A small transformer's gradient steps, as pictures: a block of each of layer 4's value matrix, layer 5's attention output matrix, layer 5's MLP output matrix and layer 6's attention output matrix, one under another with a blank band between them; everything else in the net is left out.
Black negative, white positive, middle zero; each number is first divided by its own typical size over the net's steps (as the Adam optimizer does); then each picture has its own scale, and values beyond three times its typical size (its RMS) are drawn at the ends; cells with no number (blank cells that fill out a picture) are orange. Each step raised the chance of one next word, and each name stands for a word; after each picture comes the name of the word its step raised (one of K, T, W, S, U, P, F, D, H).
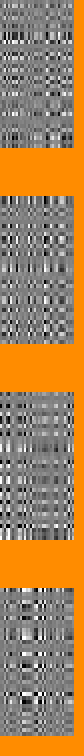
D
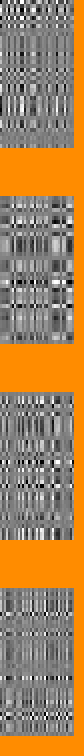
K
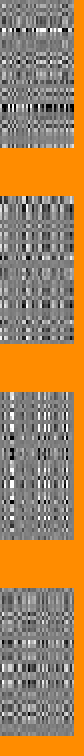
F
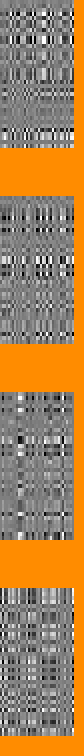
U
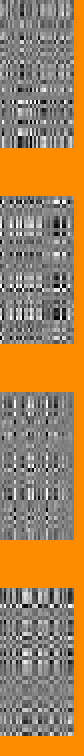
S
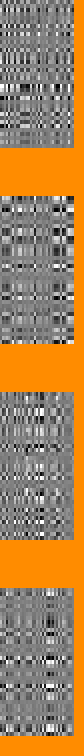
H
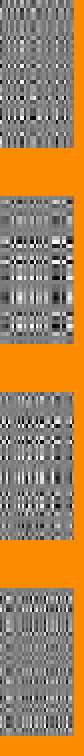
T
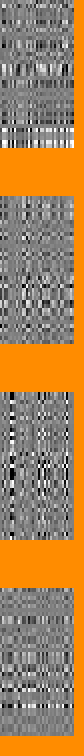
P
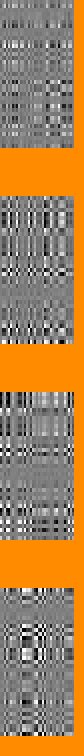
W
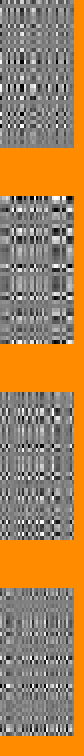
H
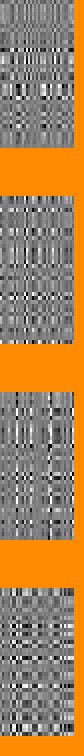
H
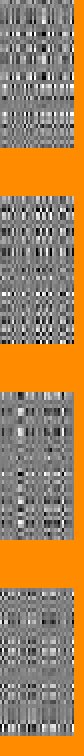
H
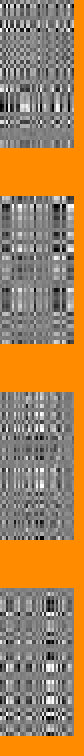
F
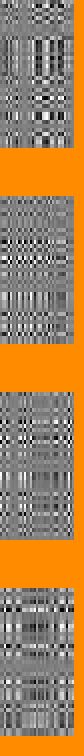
T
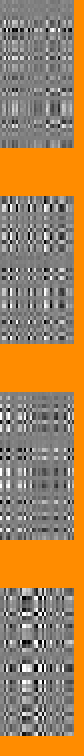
F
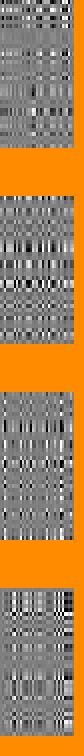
K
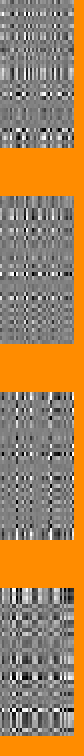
U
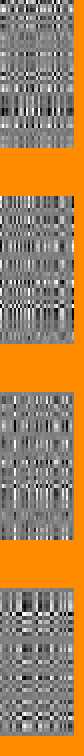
K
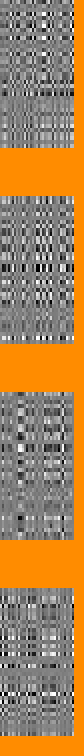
D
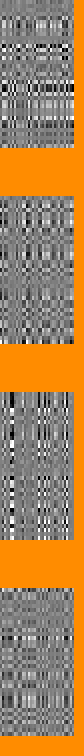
W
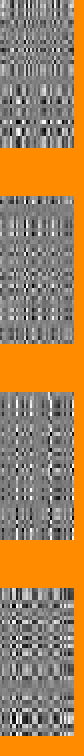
S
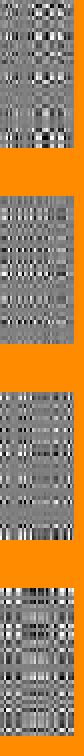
U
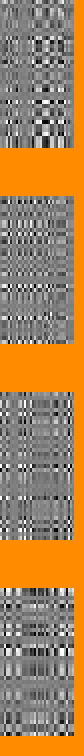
S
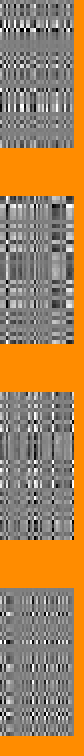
F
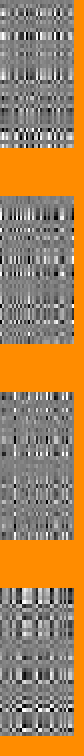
U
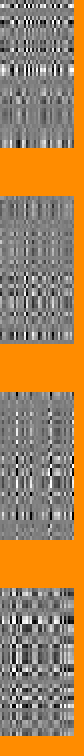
P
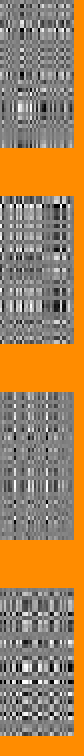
F
